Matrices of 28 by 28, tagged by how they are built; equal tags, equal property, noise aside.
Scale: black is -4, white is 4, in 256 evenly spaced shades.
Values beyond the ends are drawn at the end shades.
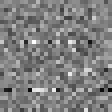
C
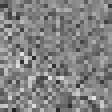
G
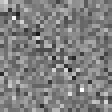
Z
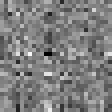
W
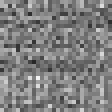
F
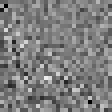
G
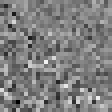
G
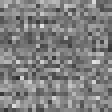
F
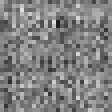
F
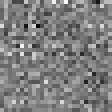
C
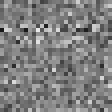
C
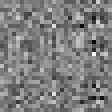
W
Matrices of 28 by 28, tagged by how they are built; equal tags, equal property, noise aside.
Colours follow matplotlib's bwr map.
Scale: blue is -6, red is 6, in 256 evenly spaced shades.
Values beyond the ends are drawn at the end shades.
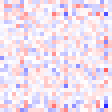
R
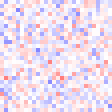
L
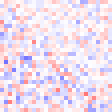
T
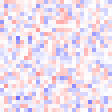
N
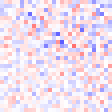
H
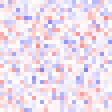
L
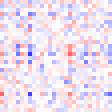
R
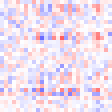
R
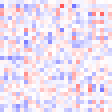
R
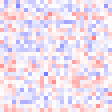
N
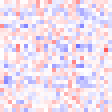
N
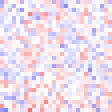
N
